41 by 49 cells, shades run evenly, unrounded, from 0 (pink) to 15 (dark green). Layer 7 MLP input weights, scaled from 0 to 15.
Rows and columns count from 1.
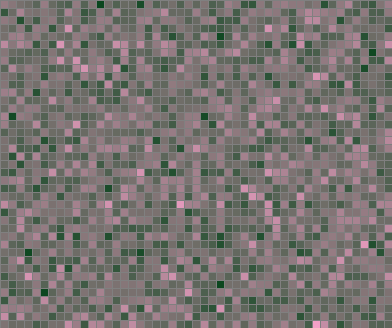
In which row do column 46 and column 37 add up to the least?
21
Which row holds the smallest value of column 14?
26
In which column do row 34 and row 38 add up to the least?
8
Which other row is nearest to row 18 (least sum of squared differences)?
37
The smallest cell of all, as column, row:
40, 41
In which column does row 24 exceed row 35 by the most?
14
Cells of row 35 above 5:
39
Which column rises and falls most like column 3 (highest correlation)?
43
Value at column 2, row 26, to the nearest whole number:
6
